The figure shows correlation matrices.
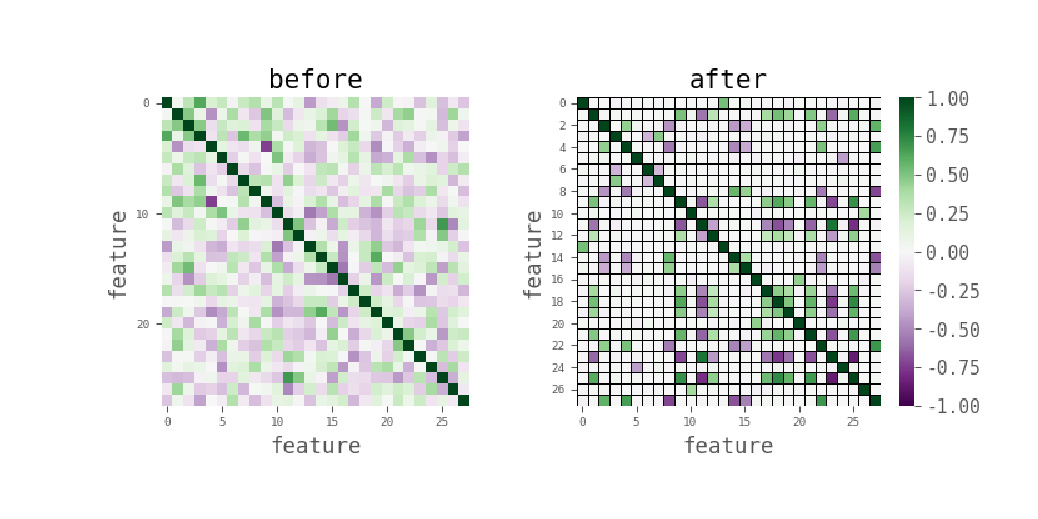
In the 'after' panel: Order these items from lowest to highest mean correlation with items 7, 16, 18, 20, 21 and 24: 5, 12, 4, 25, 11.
11, 5, 4, 12, 25
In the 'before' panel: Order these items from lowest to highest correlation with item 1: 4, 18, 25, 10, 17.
4, 25, 17, 18, 10
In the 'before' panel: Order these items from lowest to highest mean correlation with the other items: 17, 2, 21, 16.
16, 17, 21, 2
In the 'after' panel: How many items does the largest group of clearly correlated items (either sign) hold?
10
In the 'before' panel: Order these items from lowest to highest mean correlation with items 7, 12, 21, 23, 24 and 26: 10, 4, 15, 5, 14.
5, 4, 10, 14, 15
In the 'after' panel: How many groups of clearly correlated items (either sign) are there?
7
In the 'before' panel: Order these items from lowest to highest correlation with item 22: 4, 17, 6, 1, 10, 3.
4, 17, 3, 6, 10, 1
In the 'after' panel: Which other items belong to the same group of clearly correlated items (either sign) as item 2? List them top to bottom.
4, 8, 14, 15, 22, 27
